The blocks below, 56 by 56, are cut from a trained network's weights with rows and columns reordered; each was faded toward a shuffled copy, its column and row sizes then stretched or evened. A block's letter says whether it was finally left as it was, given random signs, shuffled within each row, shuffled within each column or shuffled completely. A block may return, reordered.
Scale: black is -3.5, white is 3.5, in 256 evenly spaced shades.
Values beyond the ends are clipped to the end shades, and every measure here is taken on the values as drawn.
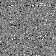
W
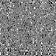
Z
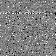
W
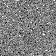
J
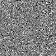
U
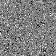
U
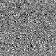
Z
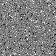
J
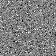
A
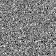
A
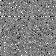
A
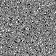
J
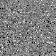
A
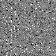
U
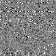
W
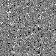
U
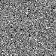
U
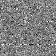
A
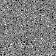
W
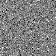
U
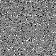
A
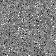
U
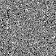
U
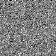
A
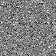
A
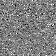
A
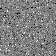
J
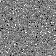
J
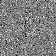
J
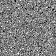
J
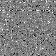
A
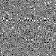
Z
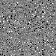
Z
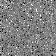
U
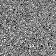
A
